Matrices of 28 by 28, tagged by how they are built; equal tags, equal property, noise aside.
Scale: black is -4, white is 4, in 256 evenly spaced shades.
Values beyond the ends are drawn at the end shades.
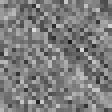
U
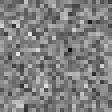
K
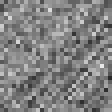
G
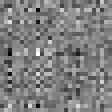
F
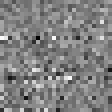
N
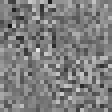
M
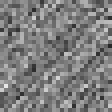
G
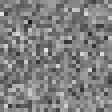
K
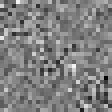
M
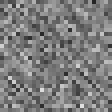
U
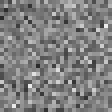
K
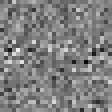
N
